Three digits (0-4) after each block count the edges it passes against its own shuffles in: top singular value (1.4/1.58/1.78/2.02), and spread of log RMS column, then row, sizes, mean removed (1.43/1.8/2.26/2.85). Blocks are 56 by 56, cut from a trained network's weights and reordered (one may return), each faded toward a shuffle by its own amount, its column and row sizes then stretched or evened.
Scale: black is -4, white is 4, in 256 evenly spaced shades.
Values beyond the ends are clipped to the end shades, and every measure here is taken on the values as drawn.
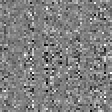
1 4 1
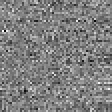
2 0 2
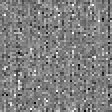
1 3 1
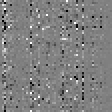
1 4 1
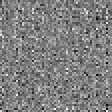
2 3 1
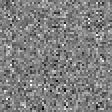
0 2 1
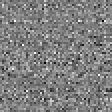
1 1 3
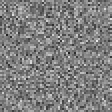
3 1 0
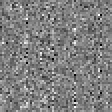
1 3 1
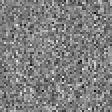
2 2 0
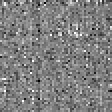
0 1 2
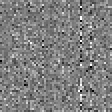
2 3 0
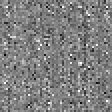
0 3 0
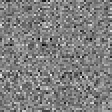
1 0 3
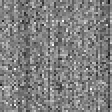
3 0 1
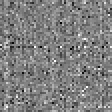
1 1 1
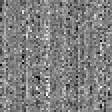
2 3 0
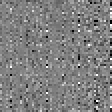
1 4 1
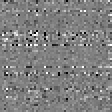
1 2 4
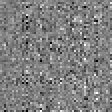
1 3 2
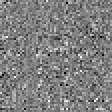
0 2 2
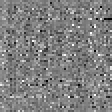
0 0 3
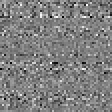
3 0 4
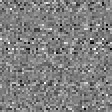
1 0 4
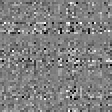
0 3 4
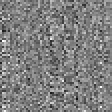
4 3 0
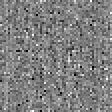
0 1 0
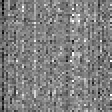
4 3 1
